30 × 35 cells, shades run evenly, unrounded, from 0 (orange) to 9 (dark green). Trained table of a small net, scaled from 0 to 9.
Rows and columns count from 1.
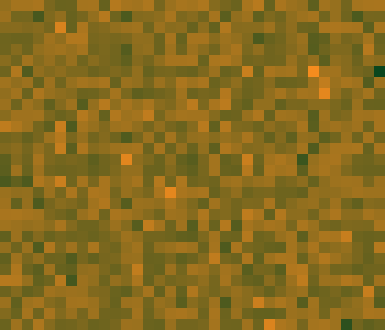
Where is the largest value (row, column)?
7, 35
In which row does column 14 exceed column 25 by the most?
30
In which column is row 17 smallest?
6
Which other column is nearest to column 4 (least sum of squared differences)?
26
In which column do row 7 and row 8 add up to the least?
29
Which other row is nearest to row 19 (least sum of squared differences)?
2
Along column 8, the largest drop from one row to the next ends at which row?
11
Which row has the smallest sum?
1
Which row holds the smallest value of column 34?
27
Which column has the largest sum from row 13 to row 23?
18
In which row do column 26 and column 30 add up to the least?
9
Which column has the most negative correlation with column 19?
20
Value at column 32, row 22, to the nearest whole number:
2
